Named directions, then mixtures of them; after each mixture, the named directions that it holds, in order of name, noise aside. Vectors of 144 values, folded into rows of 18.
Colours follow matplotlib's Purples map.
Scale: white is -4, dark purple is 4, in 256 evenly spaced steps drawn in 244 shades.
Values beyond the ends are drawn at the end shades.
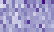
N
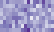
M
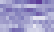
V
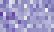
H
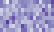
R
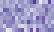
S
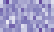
R.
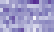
R, S, V.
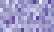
R, S.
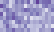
H, M, V.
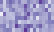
H, M, S.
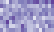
R, V.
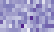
M.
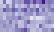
M, N, V.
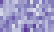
M, R, V.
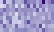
N.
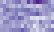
M, V.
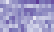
R, V.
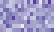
H, M, S.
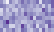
R.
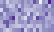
H, R, S.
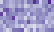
H, S, V.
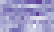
V.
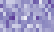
H, R, S.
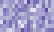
H, M, S.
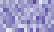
S.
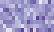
S.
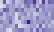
N, S.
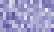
H, M.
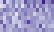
N.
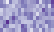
R.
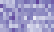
H, R, V.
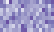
R.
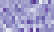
S.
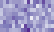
M.
